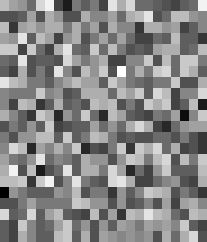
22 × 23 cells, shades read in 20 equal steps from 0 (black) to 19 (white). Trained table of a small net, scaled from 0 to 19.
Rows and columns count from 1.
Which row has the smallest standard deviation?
19
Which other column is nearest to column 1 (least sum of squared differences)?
13
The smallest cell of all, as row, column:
18, 1
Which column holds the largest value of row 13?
8
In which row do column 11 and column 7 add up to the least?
11
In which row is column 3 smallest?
5
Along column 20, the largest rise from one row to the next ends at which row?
2
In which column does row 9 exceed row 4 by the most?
23
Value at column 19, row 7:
16
